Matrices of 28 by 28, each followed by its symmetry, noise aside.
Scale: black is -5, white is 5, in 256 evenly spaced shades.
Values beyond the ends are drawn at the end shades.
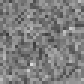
symmetric.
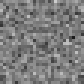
mirrored left to right.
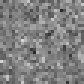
symmetric across the other diagonal.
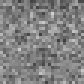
mirrored left to right.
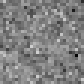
symmetric across the other diagonal.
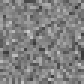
symmetric across the other diagonal.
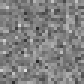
no symmetry.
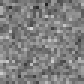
no symmetry.
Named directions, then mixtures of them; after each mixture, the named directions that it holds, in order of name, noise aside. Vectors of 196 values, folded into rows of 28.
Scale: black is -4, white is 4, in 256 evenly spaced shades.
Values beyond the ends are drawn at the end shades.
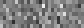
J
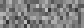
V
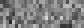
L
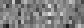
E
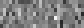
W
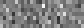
J.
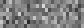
J, V.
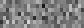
J, V.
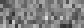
L.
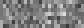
E, J.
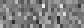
J.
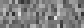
J, W.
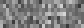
E, J.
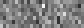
J.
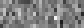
W.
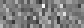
J.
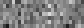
E.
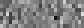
L, W.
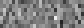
W.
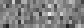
E.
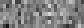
E.
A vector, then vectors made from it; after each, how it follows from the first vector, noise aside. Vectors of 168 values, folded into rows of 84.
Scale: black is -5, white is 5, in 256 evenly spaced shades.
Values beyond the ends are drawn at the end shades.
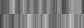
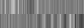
reversed, partly zeroed.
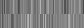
partly zeroed.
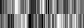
wrapped around, scaled up.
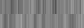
reversed, negated, shrunk.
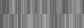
shrunk.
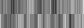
reversed, negated.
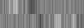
wrapped around, partly zeroed.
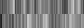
copied.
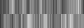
copied.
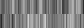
copied.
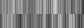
reversed.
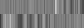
reversed, partly zeroed.
